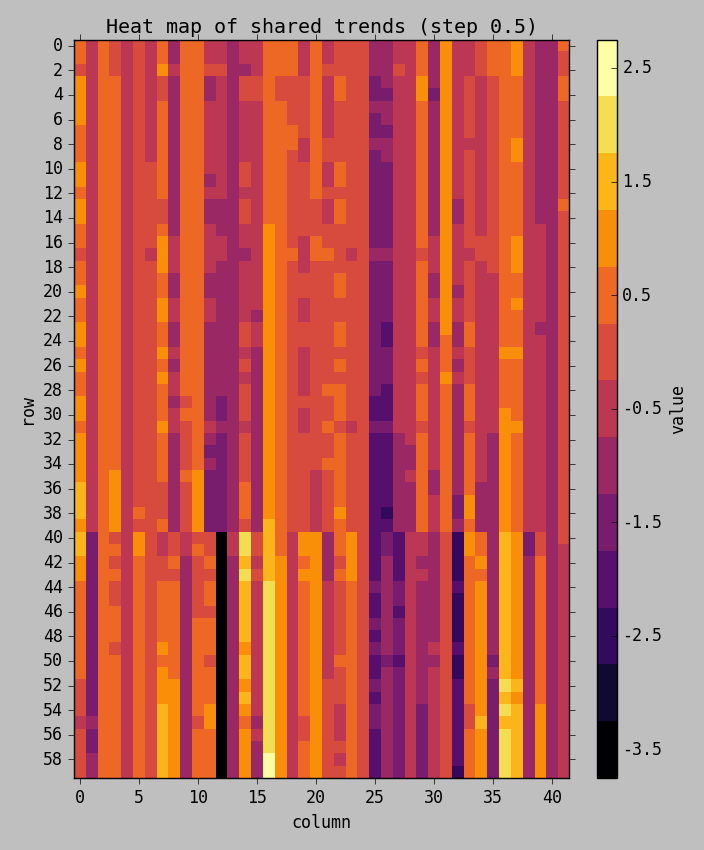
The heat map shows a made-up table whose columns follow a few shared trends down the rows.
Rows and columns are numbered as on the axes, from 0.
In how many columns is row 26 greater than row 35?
8
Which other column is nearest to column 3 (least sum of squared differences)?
10
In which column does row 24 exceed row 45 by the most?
12
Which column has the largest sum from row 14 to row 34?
16
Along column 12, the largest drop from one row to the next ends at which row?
40
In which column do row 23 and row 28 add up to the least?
26
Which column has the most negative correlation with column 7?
0
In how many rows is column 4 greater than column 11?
23
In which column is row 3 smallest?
25
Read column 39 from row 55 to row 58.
1 1 1 1
